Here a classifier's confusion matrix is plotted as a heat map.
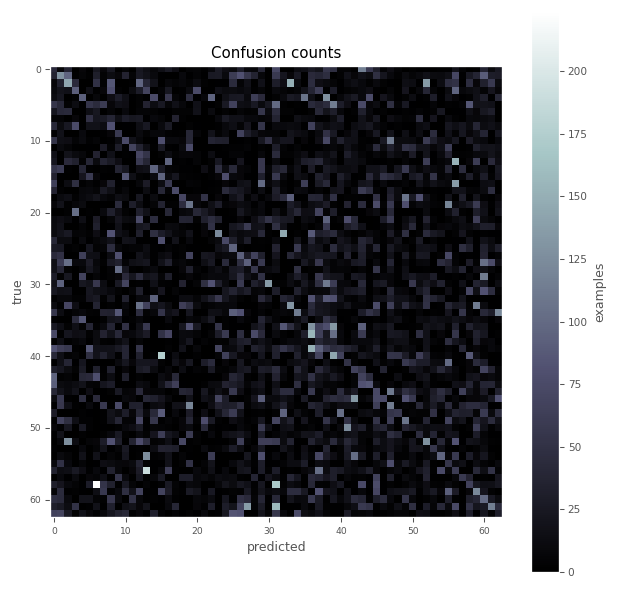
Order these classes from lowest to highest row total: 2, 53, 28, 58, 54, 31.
53, 28, 31, 54, 58, 2
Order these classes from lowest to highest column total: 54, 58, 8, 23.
54, 23, 58, 8
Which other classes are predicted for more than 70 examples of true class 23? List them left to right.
8, 32, 36
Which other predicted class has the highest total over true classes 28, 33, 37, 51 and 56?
13
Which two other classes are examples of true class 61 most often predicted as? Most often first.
31, 27
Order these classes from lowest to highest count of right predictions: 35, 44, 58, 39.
35, 39, 58, 44
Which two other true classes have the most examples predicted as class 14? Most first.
32, 4
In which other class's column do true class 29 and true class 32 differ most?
60
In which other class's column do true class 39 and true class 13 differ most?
56
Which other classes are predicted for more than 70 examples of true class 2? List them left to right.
8, 12, 33, 52
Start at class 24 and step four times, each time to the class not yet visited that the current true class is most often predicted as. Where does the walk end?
19
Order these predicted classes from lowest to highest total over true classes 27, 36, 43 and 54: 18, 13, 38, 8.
18, 8, 38, 13
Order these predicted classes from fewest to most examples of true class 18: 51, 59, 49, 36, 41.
41, 59, 36, 51, 49
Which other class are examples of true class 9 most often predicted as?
26
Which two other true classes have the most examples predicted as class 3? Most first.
20, 8
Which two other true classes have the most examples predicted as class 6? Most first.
58, 43
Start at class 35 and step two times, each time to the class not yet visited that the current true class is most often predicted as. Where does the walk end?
38
